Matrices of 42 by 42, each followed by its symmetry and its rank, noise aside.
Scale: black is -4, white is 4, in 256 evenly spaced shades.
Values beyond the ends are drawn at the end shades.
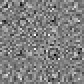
symmetric, rank eight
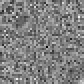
symmetric, rank twelve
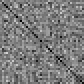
symmetric, rank eight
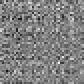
no symmetry, rank six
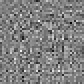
no symmetry, rank six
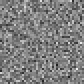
antisymmetric, rank twelve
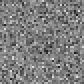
no symmetry, rank twelve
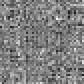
no symmetry, rank eight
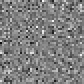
antisymmetric, rank six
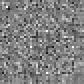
symmetric, rank eight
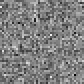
no symmetry, rank twelve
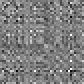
symmetric, rank six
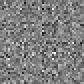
no symmetry, rank eight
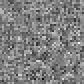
antisymmetric, rank twelve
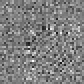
symmetric, rank eight
